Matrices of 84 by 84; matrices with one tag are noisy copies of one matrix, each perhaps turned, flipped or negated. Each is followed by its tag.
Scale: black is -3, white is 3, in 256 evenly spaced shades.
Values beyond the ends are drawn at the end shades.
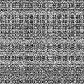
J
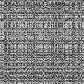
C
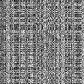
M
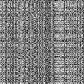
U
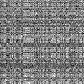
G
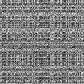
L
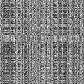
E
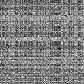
G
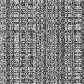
M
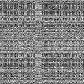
E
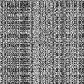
U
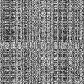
E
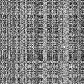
G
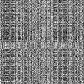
E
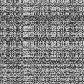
G
